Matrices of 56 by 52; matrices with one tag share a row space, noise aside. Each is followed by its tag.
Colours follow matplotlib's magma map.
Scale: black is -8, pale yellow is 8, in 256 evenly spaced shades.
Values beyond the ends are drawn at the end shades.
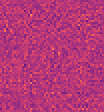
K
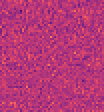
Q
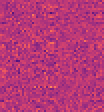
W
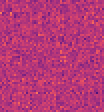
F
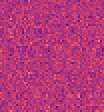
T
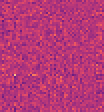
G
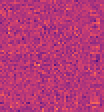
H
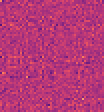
Q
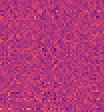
H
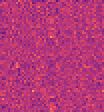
W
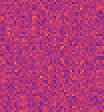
G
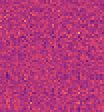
K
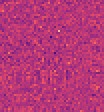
H
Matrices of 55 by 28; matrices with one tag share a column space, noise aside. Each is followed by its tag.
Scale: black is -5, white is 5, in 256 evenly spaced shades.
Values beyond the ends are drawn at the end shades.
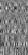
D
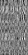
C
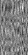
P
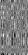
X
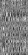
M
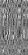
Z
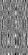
X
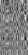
C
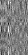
P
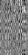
C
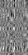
M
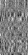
M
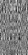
C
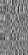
C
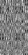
C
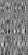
D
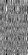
C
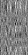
P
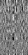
C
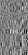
D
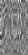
Z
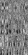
D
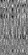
Z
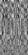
Z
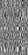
M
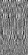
Z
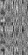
P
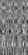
D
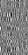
M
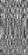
Z
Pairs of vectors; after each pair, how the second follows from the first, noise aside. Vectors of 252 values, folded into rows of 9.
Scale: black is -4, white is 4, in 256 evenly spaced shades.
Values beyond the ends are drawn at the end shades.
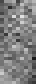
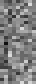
wrapped around.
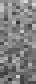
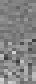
reversed, partly zeroed.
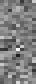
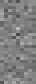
reversed, negated, shrunk.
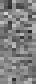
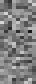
copied.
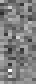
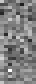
copied.
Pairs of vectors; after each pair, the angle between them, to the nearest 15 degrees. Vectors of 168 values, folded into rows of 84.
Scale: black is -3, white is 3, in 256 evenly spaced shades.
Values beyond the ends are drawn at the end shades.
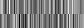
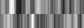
90 degrees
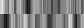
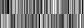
105 degrees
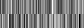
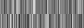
90 degrees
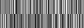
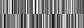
105 degrees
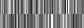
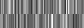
15 degrees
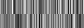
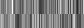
30 degrees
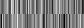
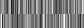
165 degrees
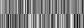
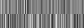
30 degrees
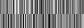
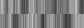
75 degrees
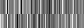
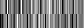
165 degrees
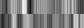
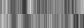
165 degrees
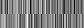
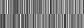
135 degrees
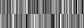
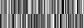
150 degrees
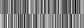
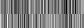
30 degrees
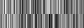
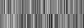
30 degrees
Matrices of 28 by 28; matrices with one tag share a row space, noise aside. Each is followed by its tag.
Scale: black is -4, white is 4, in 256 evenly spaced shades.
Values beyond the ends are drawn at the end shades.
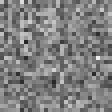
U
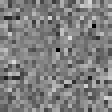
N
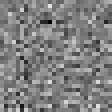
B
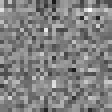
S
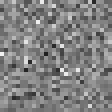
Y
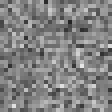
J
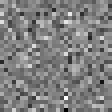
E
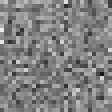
E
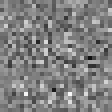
J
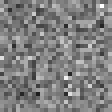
E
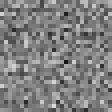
Y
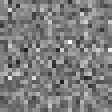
N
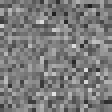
S
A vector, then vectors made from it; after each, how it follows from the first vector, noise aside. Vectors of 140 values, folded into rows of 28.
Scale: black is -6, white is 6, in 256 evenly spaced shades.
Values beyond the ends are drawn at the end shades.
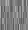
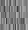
wrapped around, negated.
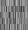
wrapped around, negated.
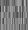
negated.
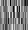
wrapped around, negated, scaled up.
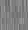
negated, shrunk.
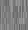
negated, shrunk.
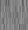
negated, shrunk.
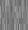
shrunk.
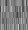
negated.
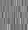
wrapped around, partly zeroed.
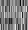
wrapped around, negated, scaled up.
